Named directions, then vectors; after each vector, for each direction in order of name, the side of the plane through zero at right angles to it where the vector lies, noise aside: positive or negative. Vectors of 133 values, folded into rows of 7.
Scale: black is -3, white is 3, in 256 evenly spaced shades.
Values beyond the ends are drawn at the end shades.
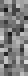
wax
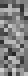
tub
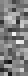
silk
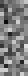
negative, positive, positive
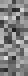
positive, negative, positive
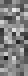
negative, positive, negative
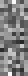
negative, negative, negative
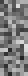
positive, positive, positive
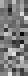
negative, negative, negative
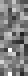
negative, negative, negative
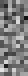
negative, positive, positive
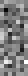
negative, negative, positive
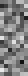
negative, positive, positive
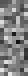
negative, positive, negative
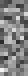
negative, positive, negative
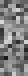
negative, positive, negative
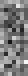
negative, negative, positive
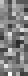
negative, negative, negative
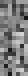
positive, positive, positive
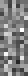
negative, negative, negative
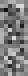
negative, negative, positive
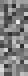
negative, positive, positive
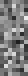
negative, negative, negative
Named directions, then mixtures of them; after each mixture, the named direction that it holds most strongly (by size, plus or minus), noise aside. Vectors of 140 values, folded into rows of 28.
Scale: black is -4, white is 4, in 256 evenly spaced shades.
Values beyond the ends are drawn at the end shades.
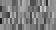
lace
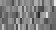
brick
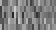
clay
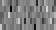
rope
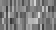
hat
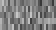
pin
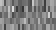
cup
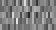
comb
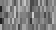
lace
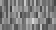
hat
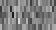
clay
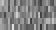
pin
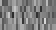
clay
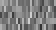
pin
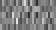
comb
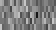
comb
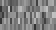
lace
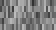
cup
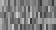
pin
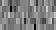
rope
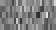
brick
